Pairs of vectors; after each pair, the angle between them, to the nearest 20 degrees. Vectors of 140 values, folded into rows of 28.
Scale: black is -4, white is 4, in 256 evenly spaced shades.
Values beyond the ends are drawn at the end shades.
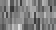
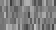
60 degrees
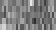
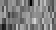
160 degrees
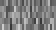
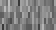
100 degrees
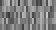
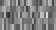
40 degrees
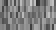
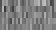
120 degrees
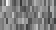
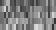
60 degrees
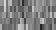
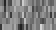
160 degrees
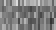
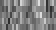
80 degrees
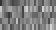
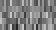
100 degrees
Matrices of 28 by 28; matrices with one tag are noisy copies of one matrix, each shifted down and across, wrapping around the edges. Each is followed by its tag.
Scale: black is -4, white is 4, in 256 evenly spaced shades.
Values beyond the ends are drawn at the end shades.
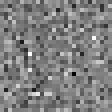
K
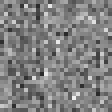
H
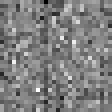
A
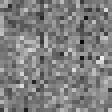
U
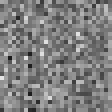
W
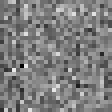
H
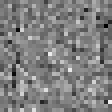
H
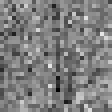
A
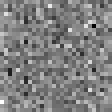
K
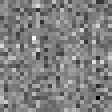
W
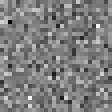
K
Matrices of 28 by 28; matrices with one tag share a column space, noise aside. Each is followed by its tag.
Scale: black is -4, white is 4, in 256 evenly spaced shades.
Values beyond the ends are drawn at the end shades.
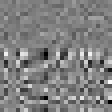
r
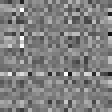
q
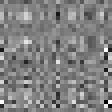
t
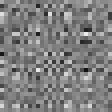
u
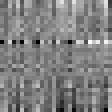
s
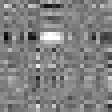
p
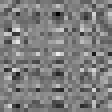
u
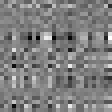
p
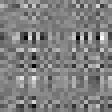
p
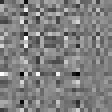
q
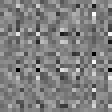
u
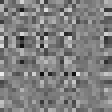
q
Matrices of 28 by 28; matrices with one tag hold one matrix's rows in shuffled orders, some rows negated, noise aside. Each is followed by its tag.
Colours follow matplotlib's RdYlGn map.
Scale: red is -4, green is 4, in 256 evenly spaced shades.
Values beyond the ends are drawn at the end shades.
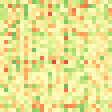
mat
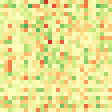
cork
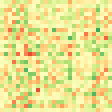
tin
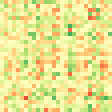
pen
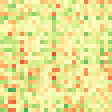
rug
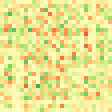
cork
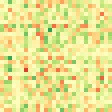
cork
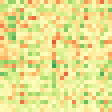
rug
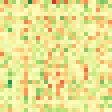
cork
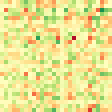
pen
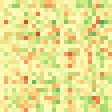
pen
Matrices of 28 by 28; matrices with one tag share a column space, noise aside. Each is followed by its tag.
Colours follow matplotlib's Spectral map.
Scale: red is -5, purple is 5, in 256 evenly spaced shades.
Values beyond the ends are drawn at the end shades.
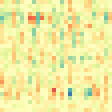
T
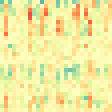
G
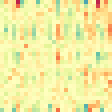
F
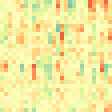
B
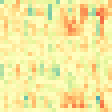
G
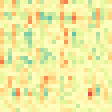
T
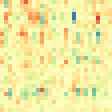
T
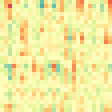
B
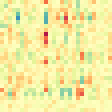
T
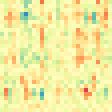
T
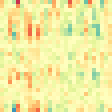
F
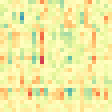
T
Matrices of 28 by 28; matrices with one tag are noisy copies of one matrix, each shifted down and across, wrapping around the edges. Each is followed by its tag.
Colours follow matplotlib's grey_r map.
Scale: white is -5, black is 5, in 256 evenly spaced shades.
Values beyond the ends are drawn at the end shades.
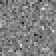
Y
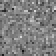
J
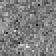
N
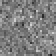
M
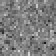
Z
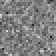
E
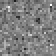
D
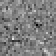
J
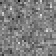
Z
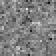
N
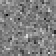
M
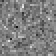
E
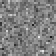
E
